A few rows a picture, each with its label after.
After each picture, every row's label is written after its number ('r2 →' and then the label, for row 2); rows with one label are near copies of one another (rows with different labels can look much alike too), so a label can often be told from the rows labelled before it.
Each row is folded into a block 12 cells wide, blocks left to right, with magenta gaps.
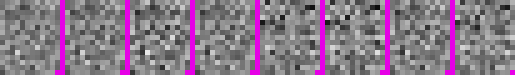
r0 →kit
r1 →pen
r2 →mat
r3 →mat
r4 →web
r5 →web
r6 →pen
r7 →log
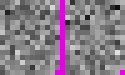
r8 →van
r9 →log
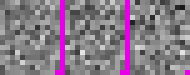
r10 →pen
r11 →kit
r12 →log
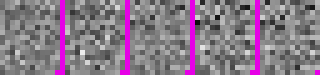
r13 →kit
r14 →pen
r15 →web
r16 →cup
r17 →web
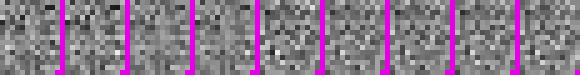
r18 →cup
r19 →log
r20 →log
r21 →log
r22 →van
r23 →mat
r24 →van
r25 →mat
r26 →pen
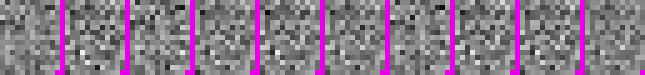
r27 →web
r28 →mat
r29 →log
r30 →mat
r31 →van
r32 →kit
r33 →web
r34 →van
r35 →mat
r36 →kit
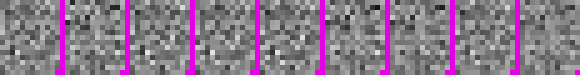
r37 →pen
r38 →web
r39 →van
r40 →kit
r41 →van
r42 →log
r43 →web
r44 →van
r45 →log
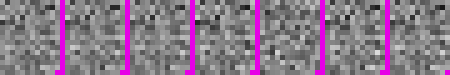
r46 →web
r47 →log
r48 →log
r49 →web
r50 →mat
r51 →log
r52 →log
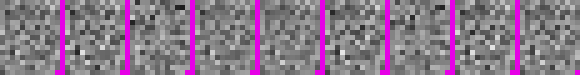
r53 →mat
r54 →van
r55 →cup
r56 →van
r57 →kit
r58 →pen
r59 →log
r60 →pen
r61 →kit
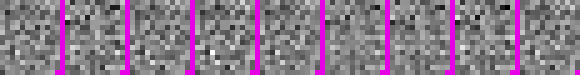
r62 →mat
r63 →web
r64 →kit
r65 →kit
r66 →pen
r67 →log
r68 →web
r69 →cup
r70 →kit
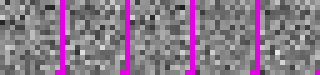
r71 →web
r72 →kit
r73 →log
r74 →mat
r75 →mat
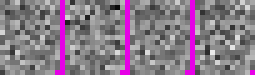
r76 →mat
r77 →web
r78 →kit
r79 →pen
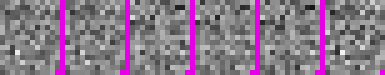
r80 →kit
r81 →pen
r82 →cup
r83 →web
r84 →web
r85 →pen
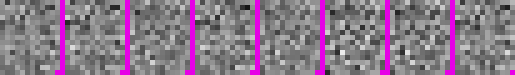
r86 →log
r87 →cup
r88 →van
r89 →log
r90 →pen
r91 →mat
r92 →van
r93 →log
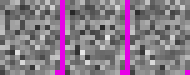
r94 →kit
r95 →pen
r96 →van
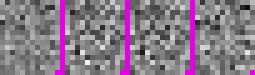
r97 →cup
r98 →pen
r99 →pen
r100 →log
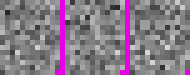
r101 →mat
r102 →web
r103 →kit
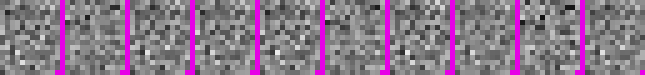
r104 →mat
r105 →web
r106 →kit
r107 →van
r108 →mat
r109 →web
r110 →kit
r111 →van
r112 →web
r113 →kit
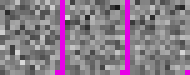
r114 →van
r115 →log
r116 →web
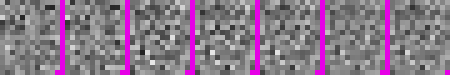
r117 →cup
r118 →cup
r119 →pen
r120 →mat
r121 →kit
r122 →van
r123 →kit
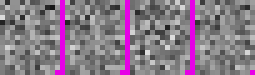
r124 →web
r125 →cup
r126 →pen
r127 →log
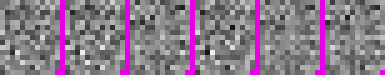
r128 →mat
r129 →kit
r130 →web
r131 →pen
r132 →web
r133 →log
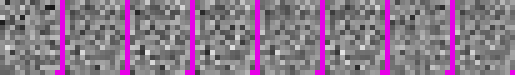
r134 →cup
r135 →kit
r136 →van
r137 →pen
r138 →van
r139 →kit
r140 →log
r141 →pen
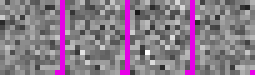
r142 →cup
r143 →kit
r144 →mat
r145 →web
